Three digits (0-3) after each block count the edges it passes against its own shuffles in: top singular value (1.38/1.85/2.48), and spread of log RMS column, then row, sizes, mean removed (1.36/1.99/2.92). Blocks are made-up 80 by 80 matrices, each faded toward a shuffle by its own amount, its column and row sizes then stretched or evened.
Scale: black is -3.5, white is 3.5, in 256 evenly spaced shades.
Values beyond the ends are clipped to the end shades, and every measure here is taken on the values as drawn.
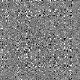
2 2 2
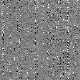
1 3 0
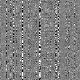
3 3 0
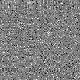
2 0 0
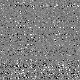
0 1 3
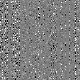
2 3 0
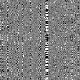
3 3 0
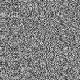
2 0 1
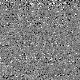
0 0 2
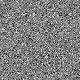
1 0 1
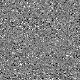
1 1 2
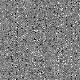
1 2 0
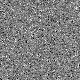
0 0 0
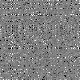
2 1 2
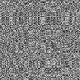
3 0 2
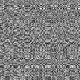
3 0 3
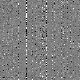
2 3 0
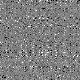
2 1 2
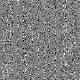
0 3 0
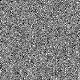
1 1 0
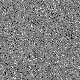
0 0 0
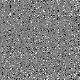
0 2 1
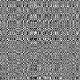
3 3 3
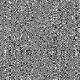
2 2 1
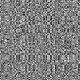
3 2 0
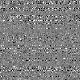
2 1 3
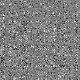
1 2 2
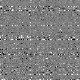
2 1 3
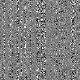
1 3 1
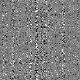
1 3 1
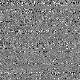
1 0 3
